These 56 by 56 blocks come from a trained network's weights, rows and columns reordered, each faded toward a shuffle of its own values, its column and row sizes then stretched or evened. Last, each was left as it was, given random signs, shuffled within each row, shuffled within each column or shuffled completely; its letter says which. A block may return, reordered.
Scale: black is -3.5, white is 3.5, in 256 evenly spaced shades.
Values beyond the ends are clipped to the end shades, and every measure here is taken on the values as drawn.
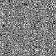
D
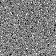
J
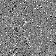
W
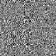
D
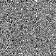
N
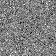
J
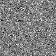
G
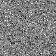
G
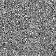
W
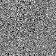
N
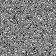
J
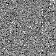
W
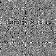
D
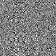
D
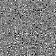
N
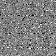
G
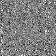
N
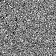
J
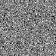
G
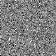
W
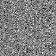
W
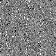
W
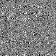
N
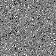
W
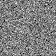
J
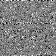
G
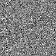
N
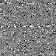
G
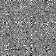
N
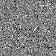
G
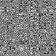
D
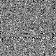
N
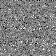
G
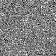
G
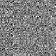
D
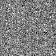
W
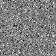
G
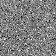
G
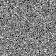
J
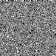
G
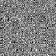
D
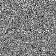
G
